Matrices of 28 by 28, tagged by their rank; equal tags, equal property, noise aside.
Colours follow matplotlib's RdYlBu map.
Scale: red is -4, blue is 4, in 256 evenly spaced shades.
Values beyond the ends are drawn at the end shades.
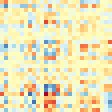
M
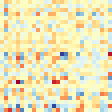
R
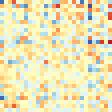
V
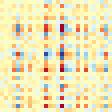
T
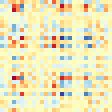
M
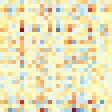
M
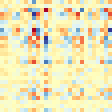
M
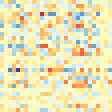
V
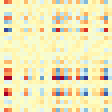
T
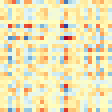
M
